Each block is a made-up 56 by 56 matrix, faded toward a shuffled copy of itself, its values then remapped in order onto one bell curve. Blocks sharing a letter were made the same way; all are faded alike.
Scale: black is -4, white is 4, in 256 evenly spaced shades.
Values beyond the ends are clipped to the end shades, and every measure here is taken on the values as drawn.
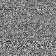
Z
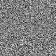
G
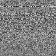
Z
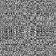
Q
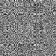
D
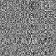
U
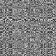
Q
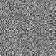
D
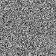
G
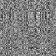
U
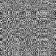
Q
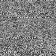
Z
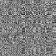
Q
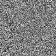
G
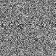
G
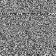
Z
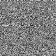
Z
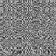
Q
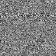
Z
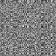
Q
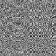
Q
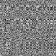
Q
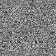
Z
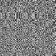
U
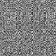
U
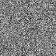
G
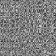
D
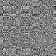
Q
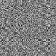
D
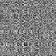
D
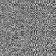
U
